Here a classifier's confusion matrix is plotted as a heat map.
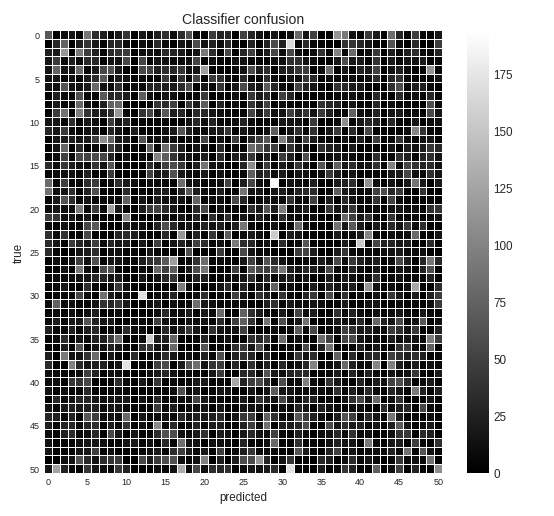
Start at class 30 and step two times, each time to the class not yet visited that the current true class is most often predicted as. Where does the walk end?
7
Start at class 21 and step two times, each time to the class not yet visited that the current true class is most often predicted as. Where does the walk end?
38
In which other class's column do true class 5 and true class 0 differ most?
37
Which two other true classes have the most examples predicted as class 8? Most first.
20, 12
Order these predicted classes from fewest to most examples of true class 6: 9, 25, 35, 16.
35, 16, 9, 25
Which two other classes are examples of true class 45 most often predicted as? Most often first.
14, 28
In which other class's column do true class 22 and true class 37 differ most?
2
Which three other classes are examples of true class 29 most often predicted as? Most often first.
47, 41, 17
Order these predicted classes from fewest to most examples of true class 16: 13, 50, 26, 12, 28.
12, 50, 28, 13, 26
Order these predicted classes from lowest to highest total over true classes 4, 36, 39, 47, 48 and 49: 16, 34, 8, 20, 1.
34, 1, 8, 16, 20
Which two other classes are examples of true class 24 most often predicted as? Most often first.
40, 33
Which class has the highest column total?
26
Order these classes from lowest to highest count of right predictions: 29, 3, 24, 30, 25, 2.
3, 30, 25, 29, 24, 2
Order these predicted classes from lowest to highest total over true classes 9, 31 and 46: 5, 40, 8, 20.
40, 5, 20, 8
